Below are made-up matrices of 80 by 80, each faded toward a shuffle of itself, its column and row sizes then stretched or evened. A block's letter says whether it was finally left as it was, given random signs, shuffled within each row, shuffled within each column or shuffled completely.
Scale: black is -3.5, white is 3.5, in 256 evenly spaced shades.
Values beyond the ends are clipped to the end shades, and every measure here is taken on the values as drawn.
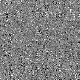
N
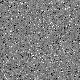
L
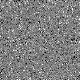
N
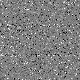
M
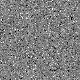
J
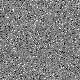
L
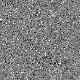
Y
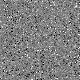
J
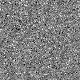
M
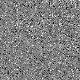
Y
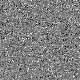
M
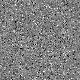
J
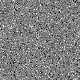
J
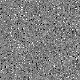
N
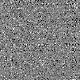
N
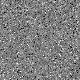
J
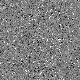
J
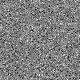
L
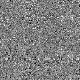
N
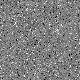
J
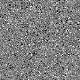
N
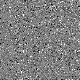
Y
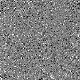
N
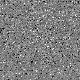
M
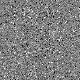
Y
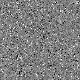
J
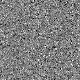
J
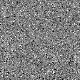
Y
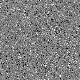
J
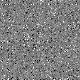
Y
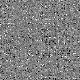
N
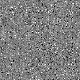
N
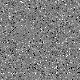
Y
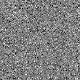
N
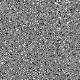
Y
